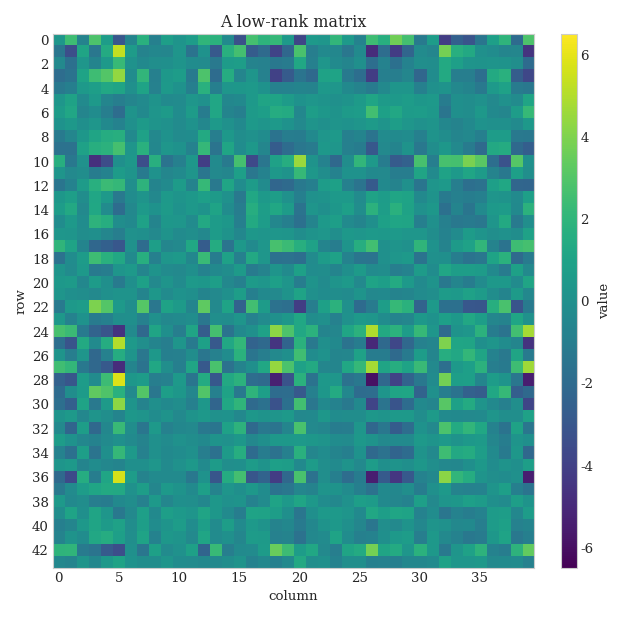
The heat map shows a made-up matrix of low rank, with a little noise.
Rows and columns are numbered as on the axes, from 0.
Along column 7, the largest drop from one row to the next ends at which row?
10
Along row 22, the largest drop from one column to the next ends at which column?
38
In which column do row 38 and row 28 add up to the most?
5
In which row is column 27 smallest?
36
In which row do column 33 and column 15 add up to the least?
0
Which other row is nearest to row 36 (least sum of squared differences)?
1
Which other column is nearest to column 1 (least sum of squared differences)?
13
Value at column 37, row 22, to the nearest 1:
3
